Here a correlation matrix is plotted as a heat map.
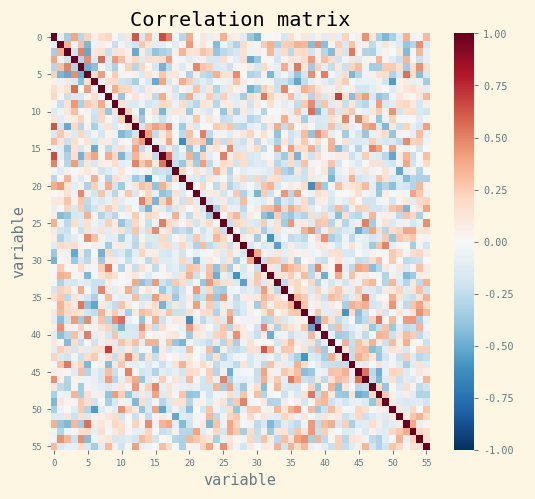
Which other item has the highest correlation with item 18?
24
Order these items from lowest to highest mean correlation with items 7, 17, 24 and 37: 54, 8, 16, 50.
50, 8, 54, 16
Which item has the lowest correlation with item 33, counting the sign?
28
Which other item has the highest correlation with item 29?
30
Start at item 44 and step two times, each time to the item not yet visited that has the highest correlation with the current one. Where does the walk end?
4
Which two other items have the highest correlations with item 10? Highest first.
38, 50
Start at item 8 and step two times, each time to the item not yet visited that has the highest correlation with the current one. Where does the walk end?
31
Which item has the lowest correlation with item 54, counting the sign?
5
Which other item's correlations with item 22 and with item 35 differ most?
15
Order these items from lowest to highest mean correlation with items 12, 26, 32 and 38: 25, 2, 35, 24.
2, 25, 24, 35
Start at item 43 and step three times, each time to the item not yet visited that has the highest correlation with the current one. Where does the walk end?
46
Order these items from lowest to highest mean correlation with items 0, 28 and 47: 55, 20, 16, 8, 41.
8, 55, 20, 41, 16
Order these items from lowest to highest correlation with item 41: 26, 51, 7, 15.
7, 51, 26, 15
